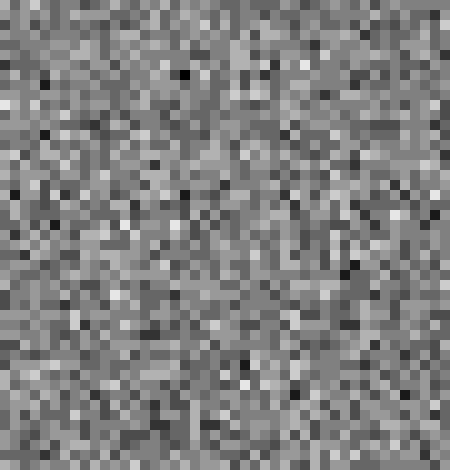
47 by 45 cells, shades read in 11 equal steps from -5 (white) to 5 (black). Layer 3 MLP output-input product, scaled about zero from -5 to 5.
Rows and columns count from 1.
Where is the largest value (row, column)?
8, 19
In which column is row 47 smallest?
14
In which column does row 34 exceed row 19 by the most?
16
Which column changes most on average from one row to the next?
30
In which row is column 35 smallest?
22
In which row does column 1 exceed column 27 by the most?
7
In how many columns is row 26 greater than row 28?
20
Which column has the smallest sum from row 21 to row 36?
13
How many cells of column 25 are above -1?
35
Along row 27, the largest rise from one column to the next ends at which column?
18
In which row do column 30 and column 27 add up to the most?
40
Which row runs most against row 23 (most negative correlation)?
41
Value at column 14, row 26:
-1
